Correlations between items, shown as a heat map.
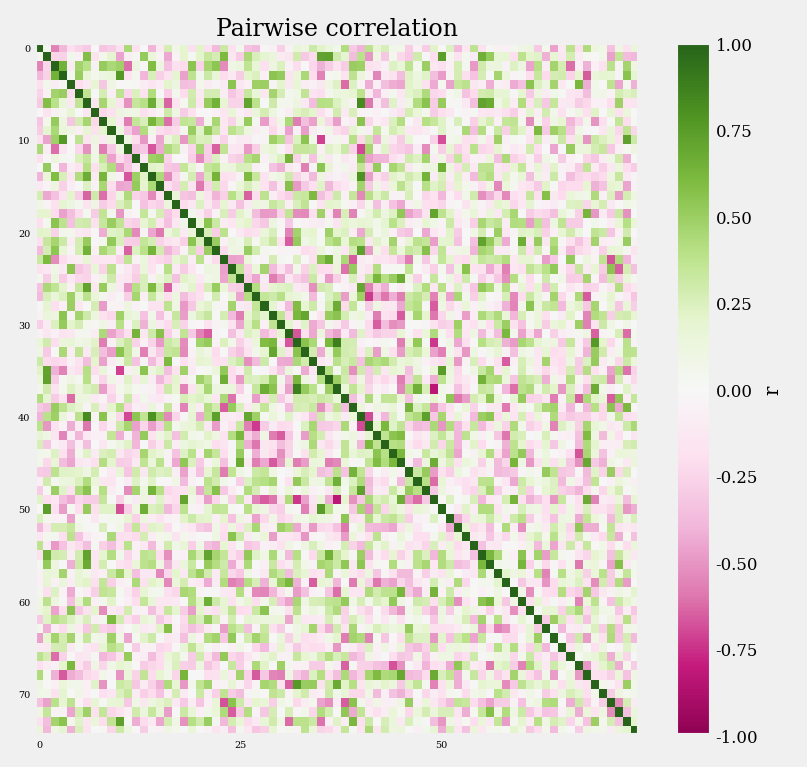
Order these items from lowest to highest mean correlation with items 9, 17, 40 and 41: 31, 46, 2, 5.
31, 46, 5, 2
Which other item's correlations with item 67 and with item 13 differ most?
44
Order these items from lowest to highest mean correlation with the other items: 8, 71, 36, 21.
71, 8, 36, 21
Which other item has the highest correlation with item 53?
24
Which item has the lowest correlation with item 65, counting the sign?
37
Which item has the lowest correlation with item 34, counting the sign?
58
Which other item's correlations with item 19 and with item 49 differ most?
21
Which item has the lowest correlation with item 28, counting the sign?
49
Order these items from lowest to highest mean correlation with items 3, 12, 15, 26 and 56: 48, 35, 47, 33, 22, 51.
51, 33, 35, 47, 22, 48
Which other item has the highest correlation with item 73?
10
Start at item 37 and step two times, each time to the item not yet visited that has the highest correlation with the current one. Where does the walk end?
69
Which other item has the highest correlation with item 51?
38
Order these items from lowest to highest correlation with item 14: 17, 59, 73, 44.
17, 73, 59, 44
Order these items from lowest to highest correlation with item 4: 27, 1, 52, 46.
1, 46, 52, 27
